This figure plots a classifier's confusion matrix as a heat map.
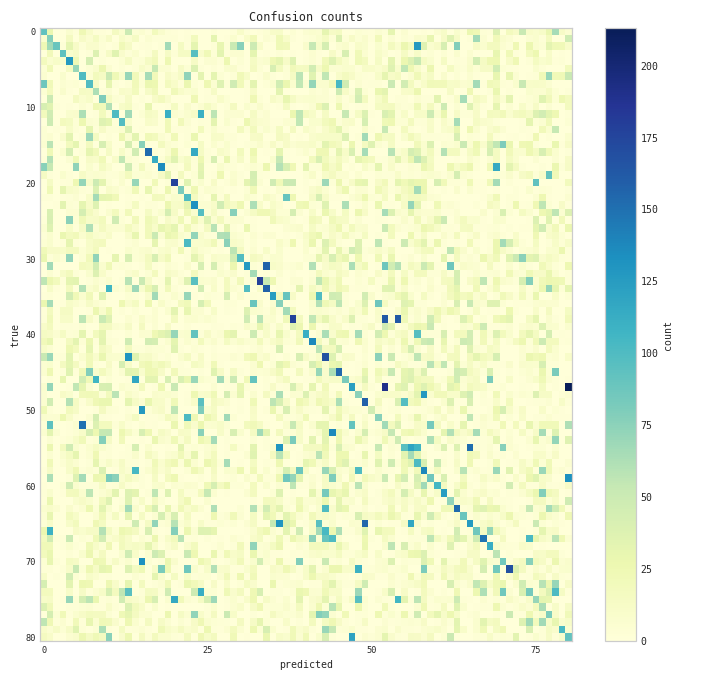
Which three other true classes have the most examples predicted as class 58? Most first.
48, 71, 60
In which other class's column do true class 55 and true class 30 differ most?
65
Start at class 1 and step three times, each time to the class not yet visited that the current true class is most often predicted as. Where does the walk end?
13
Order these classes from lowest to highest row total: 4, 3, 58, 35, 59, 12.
3, 12, 4, 35, 58, 59
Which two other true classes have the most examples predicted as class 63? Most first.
2, 12
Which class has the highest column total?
43
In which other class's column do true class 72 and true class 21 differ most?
57
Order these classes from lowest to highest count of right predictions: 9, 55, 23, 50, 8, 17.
50, 8, 9, 55, 17, 23
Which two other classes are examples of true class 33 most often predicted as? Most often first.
23, 74
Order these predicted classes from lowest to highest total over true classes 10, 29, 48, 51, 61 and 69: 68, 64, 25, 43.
68, 64, 25, 43
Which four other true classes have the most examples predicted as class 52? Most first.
47, 38, 31, 24
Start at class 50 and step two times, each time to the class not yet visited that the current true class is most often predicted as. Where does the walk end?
70
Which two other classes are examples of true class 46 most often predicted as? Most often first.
14, 8
